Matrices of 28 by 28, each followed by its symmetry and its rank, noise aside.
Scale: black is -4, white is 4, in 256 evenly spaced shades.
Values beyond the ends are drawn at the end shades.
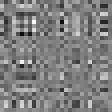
antisymmetric, rank two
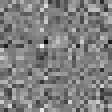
antisymmetric, rank four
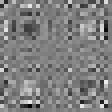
symmetric, rank two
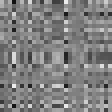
no symmetry, rank two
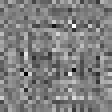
antisymmetric, rank four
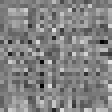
no symmetry, rank four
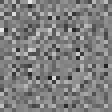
symmetric, rank four
